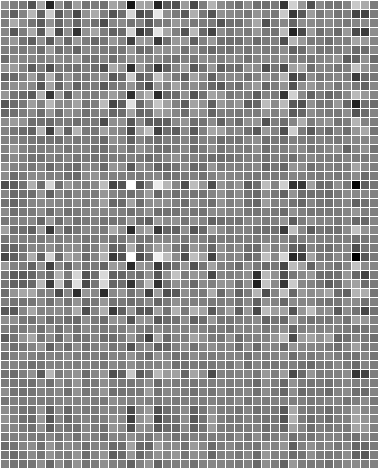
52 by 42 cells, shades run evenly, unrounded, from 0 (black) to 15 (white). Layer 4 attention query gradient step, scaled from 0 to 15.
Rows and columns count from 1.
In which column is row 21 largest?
15
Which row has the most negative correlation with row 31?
33
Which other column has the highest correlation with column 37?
3
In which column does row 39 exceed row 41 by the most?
40
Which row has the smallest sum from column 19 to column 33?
8
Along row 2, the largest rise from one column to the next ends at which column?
18
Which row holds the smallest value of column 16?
4
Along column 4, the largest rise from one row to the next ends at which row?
2
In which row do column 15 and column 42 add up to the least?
1
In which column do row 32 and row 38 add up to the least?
29
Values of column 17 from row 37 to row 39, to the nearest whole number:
7 4 8
